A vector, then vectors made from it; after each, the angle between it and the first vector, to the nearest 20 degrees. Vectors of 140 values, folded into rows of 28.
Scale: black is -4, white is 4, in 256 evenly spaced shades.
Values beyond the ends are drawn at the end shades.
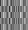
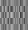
140 degrees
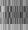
120 degrees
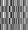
20 degrees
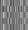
40 degrees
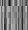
100 degrees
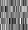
60 degrees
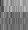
60 degrees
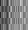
40 degrees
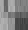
100 degrees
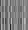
60 degrees
